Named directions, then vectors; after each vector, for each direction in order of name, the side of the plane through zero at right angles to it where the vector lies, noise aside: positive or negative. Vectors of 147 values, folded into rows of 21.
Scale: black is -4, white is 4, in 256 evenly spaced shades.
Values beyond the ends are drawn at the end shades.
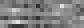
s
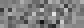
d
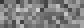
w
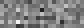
negative, positive, positive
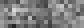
positive, positive, positive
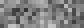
negative, negative, negative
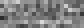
negative, positive, negative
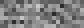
negative, negative, positive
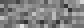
positive, negative, positive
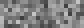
positive, positive, positive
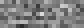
negative, positive, negative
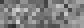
positive, positive, positive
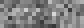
positive, positive, positive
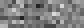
positive, positive, negative
